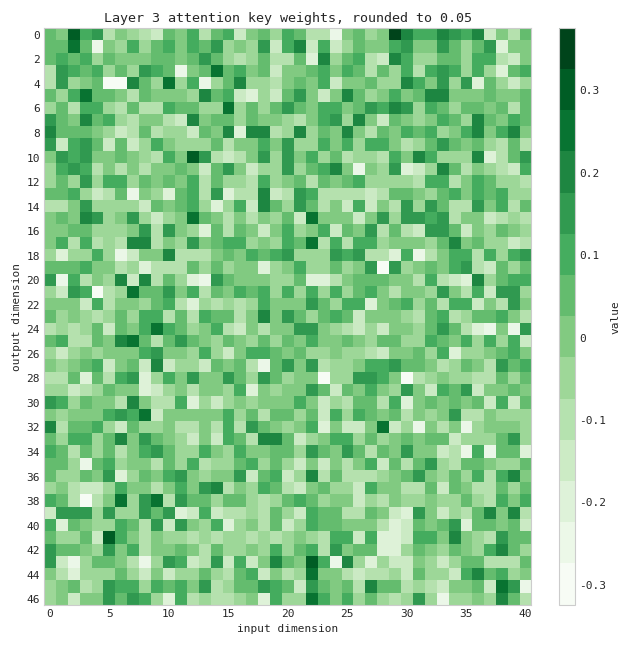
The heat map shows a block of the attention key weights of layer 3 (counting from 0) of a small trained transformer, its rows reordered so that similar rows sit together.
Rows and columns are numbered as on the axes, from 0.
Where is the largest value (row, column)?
0, 29
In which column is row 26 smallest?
34
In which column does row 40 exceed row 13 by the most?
7
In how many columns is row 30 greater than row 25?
13
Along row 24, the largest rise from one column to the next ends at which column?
40
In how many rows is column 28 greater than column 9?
12
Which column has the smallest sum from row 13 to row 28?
5
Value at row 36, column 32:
0
